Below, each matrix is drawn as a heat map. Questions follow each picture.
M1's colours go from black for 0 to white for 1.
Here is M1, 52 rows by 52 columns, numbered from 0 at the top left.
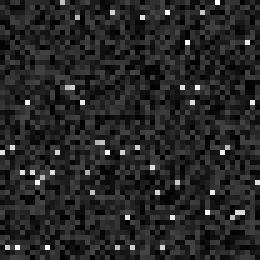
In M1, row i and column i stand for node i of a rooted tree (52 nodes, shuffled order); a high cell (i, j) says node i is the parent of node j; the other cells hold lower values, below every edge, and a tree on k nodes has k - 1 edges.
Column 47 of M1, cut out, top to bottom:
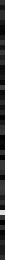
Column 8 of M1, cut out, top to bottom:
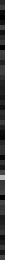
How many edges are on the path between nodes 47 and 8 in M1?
7
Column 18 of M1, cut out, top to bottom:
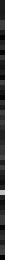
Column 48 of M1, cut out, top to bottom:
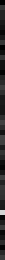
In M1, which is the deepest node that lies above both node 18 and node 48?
38
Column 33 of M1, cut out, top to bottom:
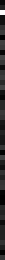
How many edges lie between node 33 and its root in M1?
2
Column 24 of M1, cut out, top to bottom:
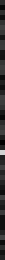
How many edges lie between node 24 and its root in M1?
4
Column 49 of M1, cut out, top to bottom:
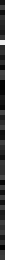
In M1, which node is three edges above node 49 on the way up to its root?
36
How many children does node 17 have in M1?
4
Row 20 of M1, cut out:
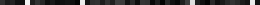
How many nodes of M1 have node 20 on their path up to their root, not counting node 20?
10
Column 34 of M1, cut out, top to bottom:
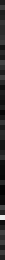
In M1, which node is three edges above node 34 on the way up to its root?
30
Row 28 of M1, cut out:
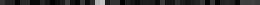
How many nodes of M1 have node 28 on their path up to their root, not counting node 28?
12
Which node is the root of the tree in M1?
29
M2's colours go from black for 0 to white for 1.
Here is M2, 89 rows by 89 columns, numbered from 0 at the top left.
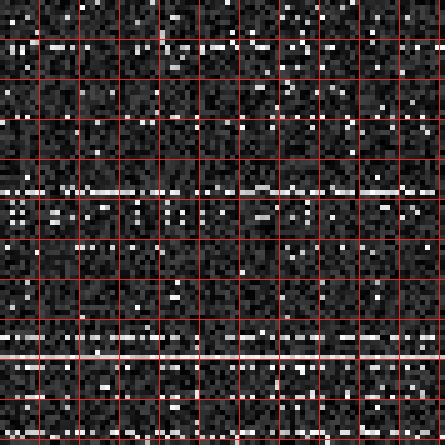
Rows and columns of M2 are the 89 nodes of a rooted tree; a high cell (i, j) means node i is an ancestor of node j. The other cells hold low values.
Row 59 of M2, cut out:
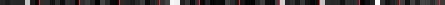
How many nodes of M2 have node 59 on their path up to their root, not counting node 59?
6
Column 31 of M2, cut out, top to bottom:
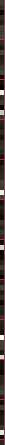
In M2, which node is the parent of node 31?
22
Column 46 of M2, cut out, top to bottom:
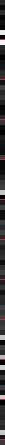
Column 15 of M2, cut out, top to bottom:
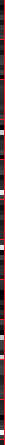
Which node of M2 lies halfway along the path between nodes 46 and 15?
79
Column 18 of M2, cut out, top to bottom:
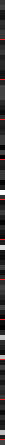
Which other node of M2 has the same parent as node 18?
26
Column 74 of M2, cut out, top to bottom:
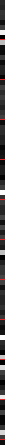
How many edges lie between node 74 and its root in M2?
9
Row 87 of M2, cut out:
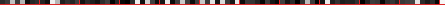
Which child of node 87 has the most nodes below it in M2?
42
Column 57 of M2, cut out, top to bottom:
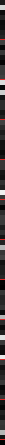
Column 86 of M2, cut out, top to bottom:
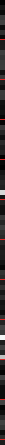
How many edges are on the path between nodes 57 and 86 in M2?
6
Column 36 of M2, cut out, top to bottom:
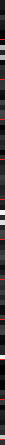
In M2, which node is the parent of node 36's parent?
44
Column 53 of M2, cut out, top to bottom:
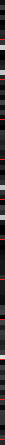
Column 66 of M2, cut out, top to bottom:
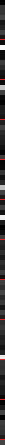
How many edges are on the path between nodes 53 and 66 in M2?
4
